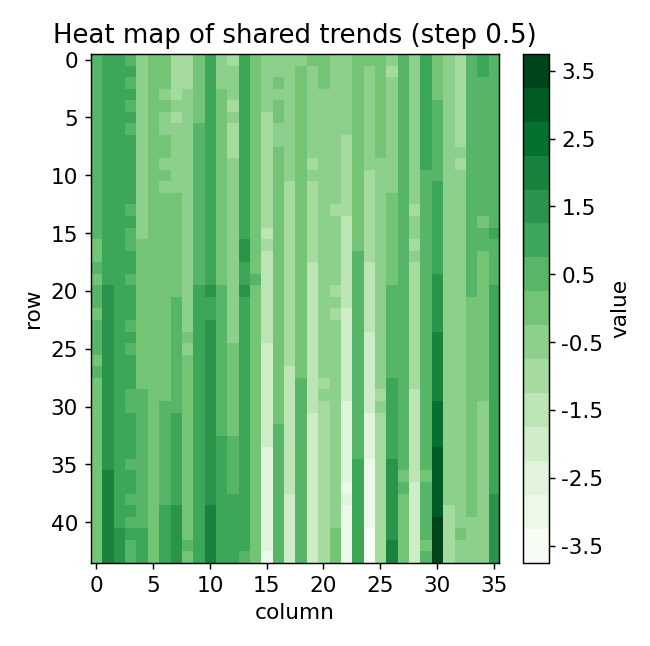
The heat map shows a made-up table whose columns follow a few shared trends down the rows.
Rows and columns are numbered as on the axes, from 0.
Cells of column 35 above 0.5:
25
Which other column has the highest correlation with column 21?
2
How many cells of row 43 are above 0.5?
13
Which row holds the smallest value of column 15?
43
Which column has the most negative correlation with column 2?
31
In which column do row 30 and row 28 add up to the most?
30
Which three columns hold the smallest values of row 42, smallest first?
24, 22, 15
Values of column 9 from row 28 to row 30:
1 1 1
